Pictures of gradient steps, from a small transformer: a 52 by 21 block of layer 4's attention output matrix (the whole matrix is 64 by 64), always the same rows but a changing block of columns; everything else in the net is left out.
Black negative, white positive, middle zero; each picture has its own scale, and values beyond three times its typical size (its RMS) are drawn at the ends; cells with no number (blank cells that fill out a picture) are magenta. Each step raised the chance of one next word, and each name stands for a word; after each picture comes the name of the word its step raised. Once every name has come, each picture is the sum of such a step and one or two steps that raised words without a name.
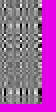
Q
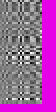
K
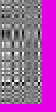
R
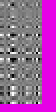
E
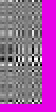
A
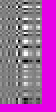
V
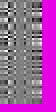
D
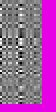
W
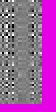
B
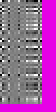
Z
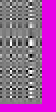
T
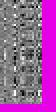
V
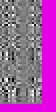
Q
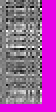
Q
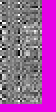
V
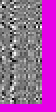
V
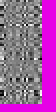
E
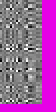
A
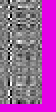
Z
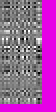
K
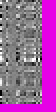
A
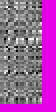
K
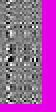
A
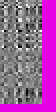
Q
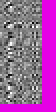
R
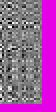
V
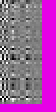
W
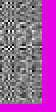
T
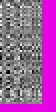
T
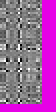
A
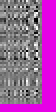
D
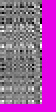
D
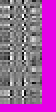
B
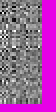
D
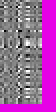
T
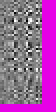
D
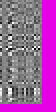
Q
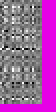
B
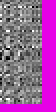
V
